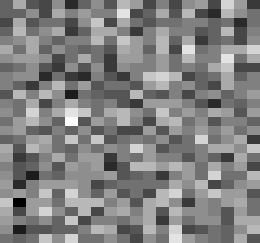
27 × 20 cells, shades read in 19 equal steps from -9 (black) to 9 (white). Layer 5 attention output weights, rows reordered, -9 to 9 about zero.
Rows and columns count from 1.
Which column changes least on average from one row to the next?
1
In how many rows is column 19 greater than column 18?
10
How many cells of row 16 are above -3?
17
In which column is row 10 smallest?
3
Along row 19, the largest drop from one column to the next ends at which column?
9
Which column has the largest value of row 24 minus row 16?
14
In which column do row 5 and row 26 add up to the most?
8
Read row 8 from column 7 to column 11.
-3 1 -5 1 0
